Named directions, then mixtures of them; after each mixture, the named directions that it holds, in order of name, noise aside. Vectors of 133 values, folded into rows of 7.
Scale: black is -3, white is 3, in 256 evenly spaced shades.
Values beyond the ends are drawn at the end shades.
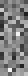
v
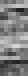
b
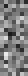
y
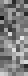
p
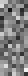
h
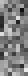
h, v.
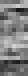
b.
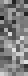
p.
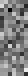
h.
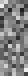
h.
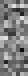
b, y.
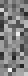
v.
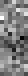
b, p.
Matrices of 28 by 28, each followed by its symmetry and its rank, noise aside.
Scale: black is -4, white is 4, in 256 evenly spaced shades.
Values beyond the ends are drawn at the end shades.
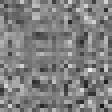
no symmetry, rank four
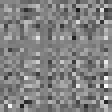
no symmetry, rank three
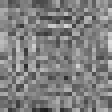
antisymmetric, rank four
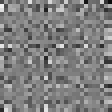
no symmetry, rank three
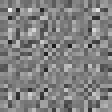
symmetric, rank three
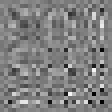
symmetric, rank two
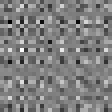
no symmetry, rank two
